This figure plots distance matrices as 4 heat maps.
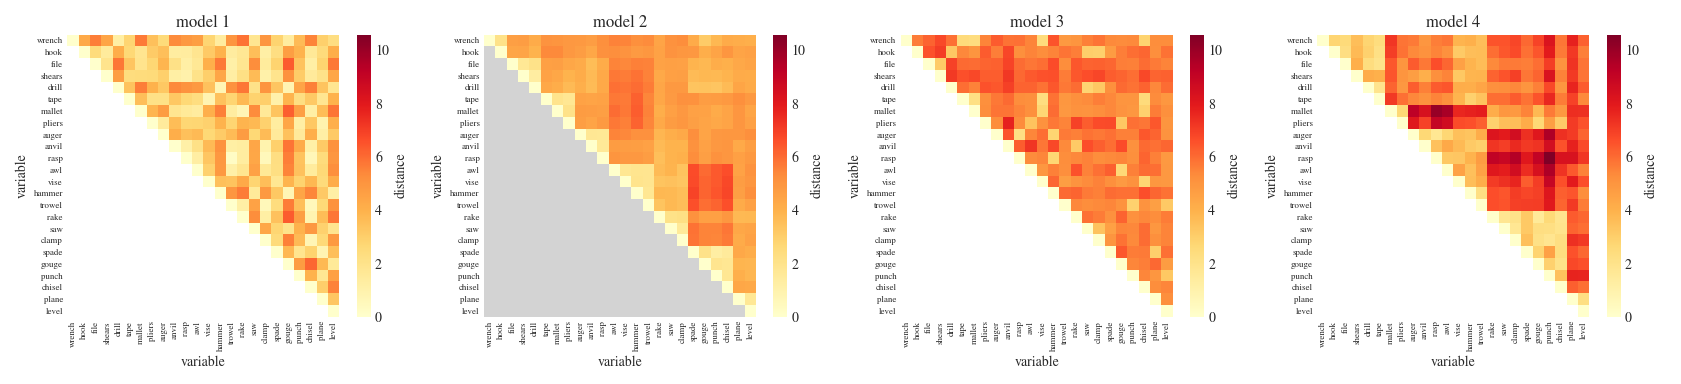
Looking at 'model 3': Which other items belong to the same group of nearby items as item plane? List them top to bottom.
spade
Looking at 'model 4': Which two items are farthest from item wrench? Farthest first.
punch, plane
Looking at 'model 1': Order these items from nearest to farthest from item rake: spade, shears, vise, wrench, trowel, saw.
trowel, shears, spade, vise, saw, wrench
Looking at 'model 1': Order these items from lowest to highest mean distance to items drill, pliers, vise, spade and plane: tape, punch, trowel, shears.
tape, punch, shears, trowel
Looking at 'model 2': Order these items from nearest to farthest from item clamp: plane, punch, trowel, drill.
trowel, plane, drill, punch
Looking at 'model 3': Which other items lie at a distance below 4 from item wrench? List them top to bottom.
tape, mallet, vise, chisel
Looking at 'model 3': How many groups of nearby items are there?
8
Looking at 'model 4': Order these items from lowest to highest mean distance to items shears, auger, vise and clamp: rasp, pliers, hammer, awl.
hammer, rasp, awl, pliers
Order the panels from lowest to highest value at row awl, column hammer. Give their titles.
model 2, model 4, model 1, model 3
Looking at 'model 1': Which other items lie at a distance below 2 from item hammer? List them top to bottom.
wrench, drill, saw, gouge, level
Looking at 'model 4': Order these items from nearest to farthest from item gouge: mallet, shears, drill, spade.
spade, mallet, drill, shears
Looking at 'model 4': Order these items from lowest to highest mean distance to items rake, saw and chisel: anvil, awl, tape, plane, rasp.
tape, plane, anvil, awl, rasp
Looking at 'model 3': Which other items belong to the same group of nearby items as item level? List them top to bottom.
trowel, punch
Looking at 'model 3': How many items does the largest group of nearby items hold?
5
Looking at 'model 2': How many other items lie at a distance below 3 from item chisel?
3
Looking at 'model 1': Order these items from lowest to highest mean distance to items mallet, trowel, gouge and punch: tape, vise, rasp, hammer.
rasp, tape, vise, hammer
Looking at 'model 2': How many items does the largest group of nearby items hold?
4
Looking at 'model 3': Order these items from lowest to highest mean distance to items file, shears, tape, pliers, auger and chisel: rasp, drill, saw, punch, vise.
vise, rasp, punch, saw, drill
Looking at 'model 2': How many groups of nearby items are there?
8
